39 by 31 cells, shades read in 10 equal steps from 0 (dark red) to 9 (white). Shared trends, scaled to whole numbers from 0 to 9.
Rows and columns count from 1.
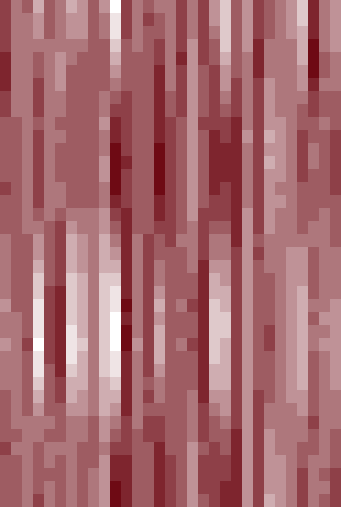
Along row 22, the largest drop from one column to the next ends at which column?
12
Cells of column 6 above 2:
25
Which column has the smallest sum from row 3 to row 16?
15
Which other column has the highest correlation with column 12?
6
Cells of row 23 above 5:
8
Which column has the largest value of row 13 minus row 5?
29
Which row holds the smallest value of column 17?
5
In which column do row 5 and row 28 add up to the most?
11
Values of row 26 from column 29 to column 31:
4 4 5
